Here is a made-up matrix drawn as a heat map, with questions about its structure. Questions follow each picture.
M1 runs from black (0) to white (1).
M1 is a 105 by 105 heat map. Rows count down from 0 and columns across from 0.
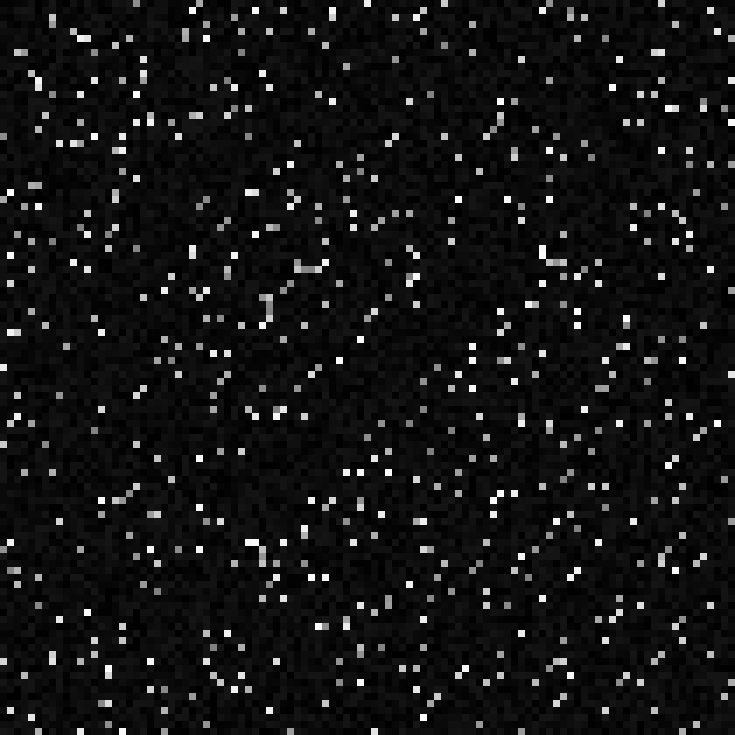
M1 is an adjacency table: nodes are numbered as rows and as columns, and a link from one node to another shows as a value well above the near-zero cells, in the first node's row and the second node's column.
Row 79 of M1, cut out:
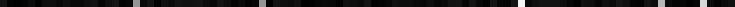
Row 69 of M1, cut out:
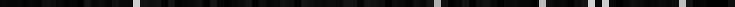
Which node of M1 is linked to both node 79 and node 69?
node 19
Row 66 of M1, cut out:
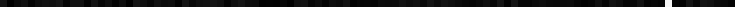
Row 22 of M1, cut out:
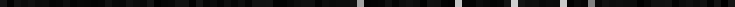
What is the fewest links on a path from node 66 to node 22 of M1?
5
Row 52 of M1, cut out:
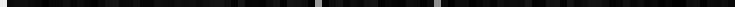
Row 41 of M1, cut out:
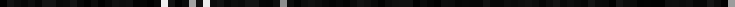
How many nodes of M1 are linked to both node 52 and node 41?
0
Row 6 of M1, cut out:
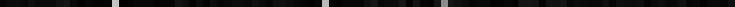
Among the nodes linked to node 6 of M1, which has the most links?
node 46
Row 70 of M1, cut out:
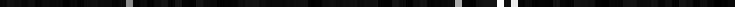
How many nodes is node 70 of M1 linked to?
4
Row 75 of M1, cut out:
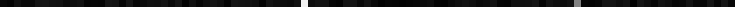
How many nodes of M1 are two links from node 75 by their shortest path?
10
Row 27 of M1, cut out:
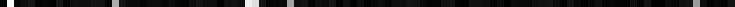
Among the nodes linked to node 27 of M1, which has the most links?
node 1
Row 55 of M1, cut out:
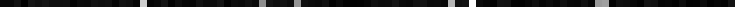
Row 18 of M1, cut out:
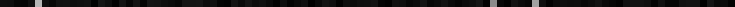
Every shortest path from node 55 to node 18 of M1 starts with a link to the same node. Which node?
node 86
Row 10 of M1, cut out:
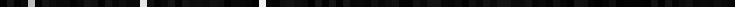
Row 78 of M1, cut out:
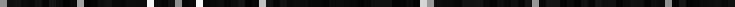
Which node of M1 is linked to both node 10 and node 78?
node 37
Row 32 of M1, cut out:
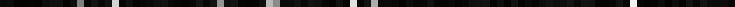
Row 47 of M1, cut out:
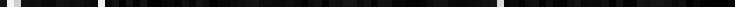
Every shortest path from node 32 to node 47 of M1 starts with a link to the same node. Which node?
node 16
